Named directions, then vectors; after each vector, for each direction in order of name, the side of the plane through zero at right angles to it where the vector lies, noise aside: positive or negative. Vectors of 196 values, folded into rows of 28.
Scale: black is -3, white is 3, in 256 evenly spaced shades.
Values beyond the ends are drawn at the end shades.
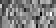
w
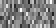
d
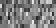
positive, positive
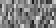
negative, negative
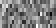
positive, negative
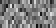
negative, positive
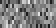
negative, positive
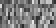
positive, positive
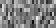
negative, negative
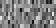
negative, negative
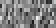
negative, negative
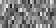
positive, negative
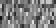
positive, positive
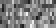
positive, positive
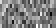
positive, negative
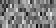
negative, positive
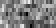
negative, negative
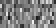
positive, positive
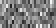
positive, negative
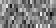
positive, negative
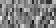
negative, negative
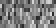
positive, positive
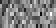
negative, positive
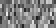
positive, positive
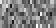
positive, negative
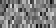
negative, positive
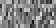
negative, negative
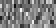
positive, positive
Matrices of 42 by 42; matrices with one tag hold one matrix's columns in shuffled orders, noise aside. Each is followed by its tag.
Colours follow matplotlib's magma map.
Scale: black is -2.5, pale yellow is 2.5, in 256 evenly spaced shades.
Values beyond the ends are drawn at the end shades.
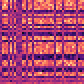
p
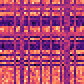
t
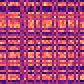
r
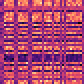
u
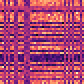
u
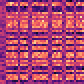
r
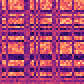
p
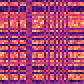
r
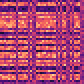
r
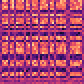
p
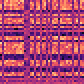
p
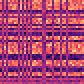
p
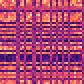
u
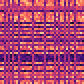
u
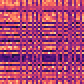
u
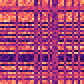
u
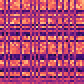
p
